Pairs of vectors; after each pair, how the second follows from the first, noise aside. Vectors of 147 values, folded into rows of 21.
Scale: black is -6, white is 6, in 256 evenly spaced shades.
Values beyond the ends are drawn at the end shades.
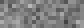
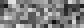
reversed, negated, scaled up.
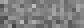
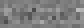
reversed, negated, partly zeroed.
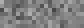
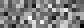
reversed, negated, scaled up.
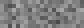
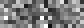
wrapped around, negated, scaled up.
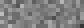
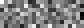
reversed, negated, scaled up.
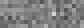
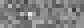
reversed.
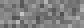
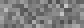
reversed.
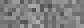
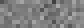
reversed, negated, partly zeroed.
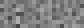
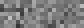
sign-scrambled.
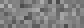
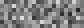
wrapped around, scaled up.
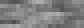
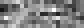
wrapped around, negated, scaled up.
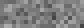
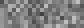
reversed.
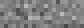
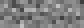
wrapped around.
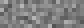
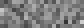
sign-scrambled.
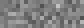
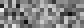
reversed, negated, scaled up.
